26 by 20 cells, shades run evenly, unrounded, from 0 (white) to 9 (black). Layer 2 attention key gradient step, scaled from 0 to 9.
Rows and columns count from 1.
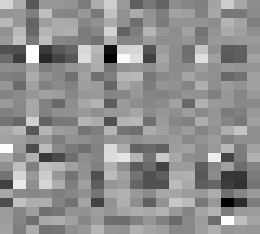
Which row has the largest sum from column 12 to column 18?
21
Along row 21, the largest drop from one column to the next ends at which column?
2
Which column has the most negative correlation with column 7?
9
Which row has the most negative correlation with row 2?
8
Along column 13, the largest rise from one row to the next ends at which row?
19
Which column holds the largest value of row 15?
3
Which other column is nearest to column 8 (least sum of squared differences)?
16
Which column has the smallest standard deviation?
20
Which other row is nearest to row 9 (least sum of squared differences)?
13
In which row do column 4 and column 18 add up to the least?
25
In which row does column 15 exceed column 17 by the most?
18
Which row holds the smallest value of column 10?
7
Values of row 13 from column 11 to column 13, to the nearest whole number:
3 4 4
